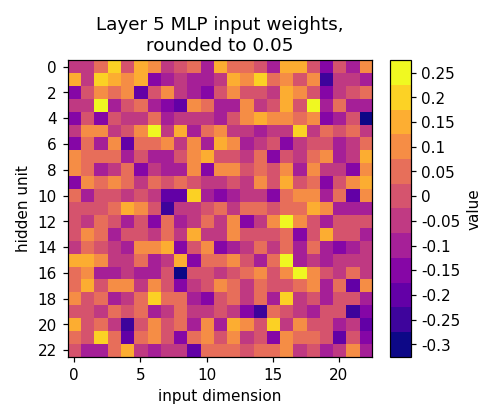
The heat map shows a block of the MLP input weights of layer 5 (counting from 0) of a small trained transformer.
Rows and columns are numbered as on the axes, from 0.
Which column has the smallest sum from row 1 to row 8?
19
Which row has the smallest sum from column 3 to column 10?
16
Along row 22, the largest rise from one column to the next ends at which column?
10
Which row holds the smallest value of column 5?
2
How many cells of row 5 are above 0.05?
7
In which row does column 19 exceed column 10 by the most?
13
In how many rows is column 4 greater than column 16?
4
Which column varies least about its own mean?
20
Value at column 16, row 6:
-0.15
